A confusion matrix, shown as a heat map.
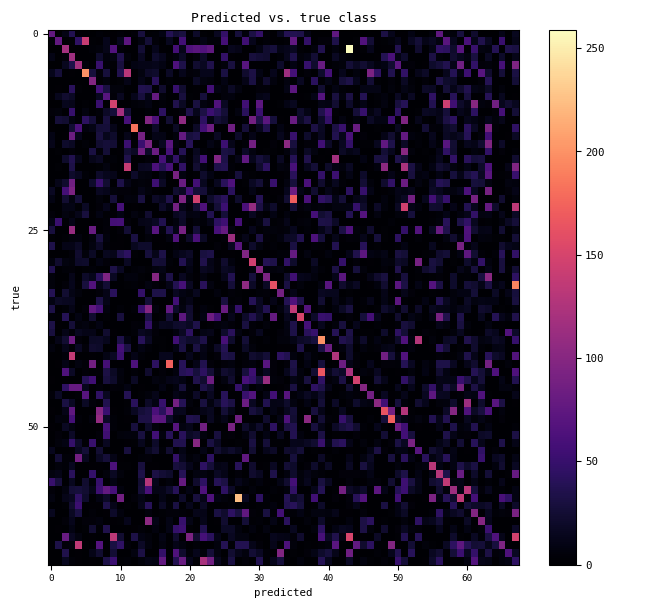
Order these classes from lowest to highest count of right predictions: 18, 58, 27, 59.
27, 18, 58, 59
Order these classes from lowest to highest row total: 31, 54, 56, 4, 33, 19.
33, 54, 56, 31, 19, 4
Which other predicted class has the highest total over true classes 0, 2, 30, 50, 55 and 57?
43
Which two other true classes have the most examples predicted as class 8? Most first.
31, 58
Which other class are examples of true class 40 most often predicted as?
10
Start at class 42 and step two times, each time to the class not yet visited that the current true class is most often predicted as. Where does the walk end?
11
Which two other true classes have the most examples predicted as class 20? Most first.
64, 2
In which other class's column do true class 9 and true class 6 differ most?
57
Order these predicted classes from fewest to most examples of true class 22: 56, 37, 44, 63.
37, 56, 44, 63
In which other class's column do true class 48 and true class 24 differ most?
51
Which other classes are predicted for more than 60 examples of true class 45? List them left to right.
3, 4, 59
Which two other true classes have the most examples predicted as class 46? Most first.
5, 36
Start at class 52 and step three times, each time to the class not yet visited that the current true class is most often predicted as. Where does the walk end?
14
